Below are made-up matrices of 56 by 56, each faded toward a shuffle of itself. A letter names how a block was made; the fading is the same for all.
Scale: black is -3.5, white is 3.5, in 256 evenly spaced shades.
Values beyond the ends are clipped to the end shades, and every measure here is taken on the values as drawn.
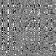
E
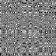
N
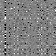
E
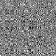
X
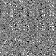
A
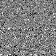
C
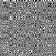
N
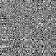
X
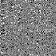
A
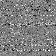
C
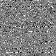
C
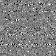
C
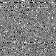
C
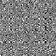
X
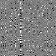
E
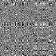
N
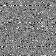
C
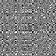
N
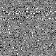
C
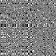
N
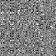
X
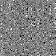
A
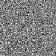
A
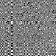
N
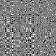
E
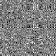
X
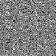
A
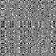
N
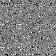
C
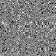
A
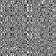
N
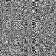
X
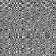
N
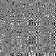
E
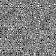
A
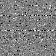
C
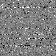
C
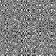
N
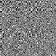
X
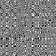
E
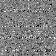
C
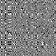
N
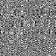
X
